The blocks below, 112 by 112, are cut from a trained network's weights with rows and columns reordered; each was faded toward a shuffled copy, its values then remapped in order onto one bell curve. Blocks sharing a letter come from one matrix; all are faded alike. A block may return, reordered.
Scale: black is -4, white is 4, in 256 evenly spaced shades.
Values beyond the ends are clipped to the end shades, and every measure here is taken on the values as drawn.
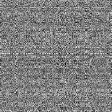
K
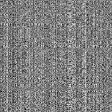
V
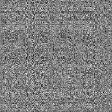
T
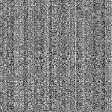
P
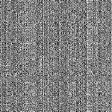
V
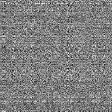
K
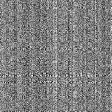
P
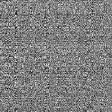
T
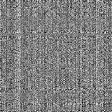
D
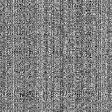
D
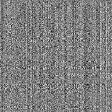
D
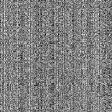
P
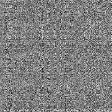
T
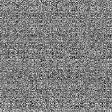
K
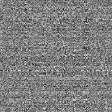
K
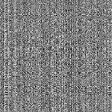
D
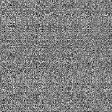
T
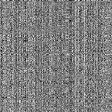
V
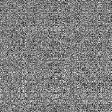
T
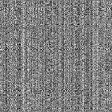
V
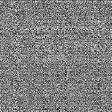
K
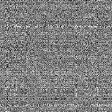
K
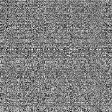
K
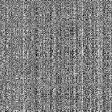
P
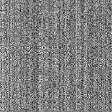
V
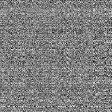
K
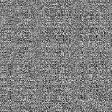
T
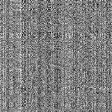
V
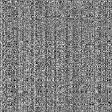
D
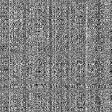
D
